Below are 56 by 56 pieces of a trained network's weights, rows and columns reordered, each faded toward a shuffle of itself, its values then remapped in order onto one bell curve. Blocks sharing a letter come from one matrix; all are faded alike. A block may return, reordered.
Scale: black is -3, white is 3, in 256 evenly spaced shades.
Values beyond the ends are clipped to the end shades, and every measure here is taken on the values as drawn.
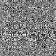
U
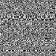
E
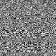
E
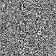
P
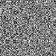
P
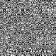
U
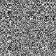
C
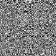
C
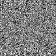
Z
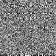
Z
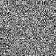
C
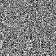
P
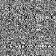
U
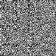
P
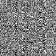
P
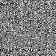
Z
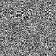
C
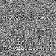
C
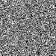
Z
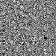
P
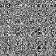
P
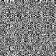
U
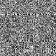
C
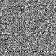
Z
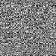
U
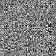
P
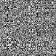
P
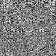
U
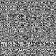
E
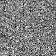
Z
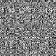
U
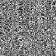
P
